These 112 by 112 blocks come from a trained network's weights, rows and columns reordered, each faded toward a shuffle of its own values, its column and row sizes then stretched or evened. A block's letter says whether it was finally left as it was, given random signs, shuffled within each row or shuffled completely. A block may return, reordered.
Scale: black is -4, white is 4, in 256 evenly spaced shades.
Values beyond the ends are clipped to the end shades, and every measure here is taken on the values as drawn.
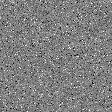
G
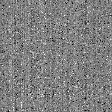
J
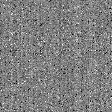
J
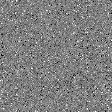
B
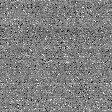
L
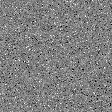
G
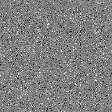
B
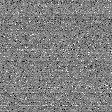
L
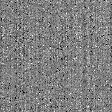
J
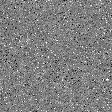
G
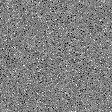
G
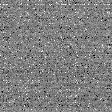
J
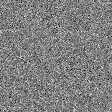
G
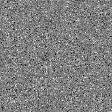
B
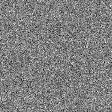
L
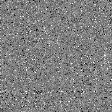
B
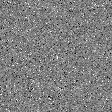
G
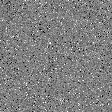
G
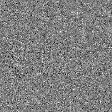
B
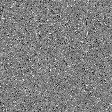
G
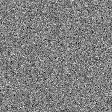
G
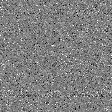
L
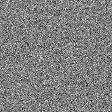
B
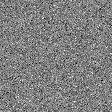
G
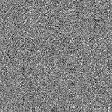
J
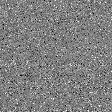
L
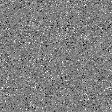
B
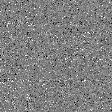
B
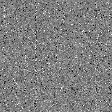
B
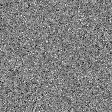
G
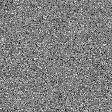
L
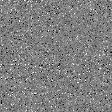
B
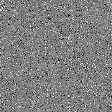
B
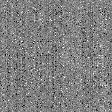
J
